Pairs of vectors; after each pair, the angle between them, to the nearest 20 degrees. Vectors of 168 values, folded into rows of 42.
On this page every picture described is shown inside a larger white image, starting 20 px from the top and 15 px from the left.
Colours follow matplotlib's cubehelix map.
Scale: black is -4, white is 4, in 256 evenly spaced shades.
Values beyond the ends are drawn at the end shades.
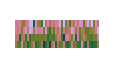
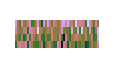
60 degrees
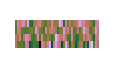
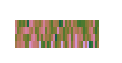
160 degrees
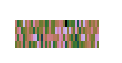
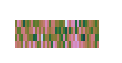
160 degrees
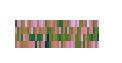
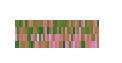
100 degrees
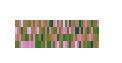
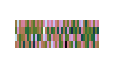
100 degrees
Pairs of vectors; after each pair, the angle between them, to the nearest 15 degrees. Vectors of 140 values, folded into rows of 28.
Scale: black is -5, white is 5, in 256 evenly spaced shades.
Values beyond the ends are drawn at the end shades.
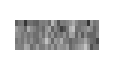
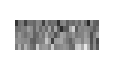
45 degrees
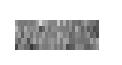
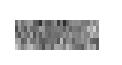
135 degrees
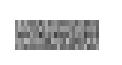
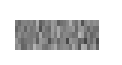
90 degrees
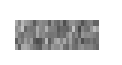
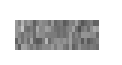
30 degrees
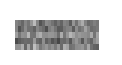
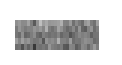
135 degrees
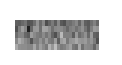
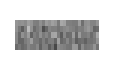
150 degrees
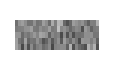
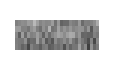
90 degrees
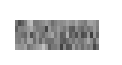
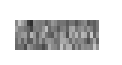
165 degrees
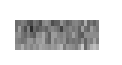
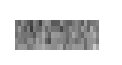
30 degrees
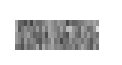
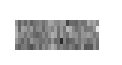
45 degrees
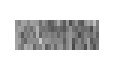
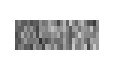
165 degrees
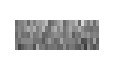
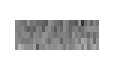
165 degrees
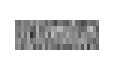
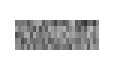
60 degrees
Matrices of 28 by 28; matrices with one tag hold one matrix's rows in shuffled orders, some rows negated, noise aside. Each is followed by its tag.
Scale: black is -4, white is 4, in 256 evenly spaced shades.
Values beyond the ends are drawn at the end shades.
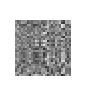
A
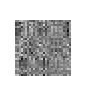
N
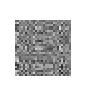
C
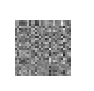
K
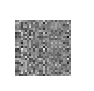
N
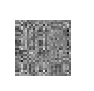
N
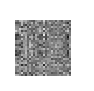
N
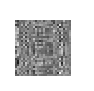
C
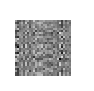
C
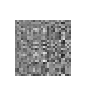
A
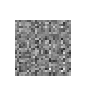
K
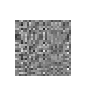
N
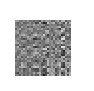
A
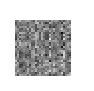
K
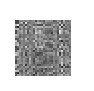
C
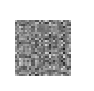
K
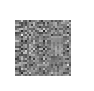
N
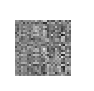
A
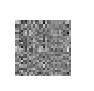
N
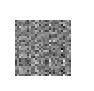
K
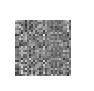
N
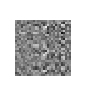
A
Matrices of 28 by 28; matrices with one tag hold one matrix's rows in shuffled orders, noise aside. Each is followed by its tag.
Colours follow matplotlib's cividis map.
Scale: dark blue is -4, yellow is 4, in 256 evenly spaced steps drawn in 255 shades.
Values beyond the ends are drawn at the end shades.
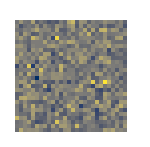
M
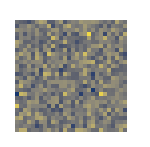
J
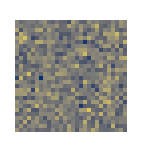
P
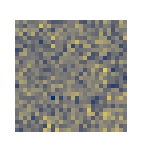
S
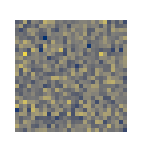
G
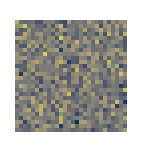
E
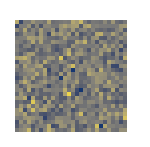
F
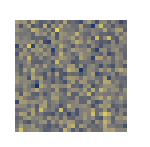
M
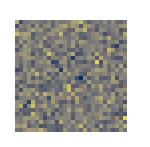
F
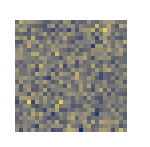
M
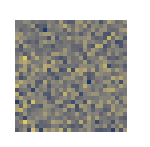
G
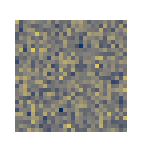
F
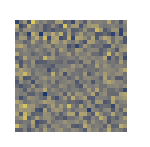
G
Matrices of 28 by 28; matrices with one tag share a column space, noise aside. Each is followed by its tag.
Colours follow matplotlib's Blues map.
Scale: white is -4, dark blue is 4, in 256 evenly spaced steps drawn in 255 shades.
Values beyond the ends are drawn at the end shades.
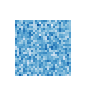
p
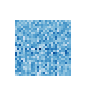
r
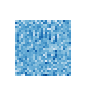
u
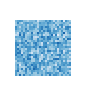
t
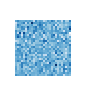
t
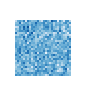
t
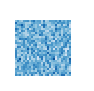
p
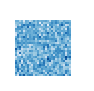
p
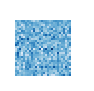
r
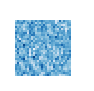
p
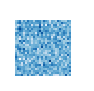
p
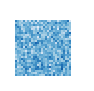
t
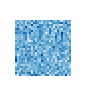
u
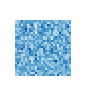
p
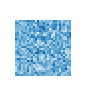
t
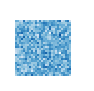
t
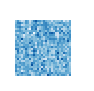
t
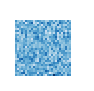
u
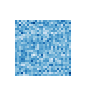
u
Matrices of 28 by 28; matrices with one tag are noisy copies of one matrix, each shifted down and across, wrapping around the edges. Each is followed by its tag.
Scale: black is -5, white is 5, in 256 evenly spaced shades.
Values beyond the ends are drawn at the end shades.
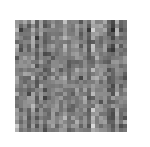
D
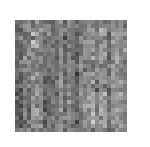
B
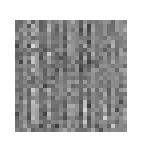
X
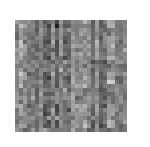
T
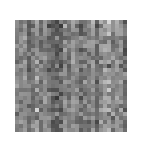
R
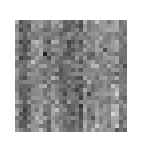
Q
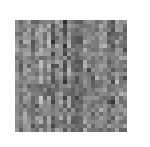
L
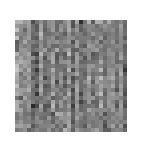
D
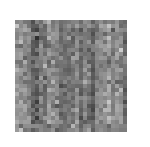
B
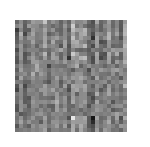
D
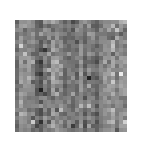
B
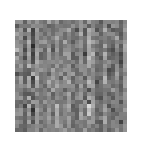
X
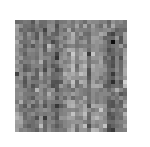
B
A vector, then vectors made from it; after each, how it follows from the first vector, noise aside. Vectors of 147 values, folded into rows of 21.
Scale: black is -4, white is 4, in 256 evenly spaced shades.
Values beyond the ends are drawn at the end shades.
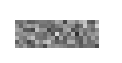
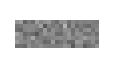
wrapped around, negated, shrunk.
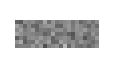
wrapped around, negated, shrunk.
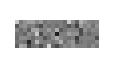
reversed, negated, partly zeroed.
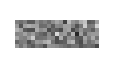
copied.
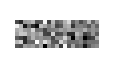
wrapped around, negated, scaled up.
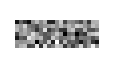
wrapped around, negated, scaled up.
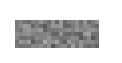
wrapped around, negated, shrunk.
